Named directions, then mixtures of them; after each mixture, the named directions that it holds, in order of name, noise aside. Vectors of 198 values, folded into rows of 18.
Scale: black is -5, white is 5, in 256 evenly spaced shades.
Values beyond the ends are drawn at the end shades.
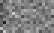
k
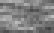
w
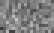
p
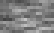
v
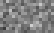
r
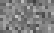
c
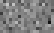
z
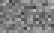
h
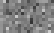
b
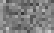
b, k, w.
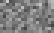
h, r.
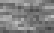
w.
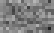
c, v.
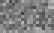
h.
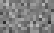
p, r, z.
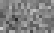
p.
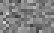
b, k, r.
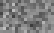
r.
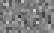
c, h, z.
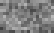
p, w.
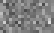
k, z.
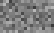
h.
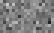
z.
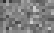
b, c, w.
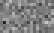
k, p, v.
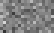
k.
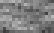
w.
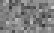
h, p.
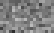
p, v.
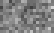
c, h, p.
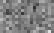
b.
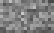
h, r, w.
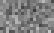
b, p.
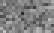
b, h, k.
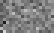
k.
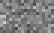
c, k.
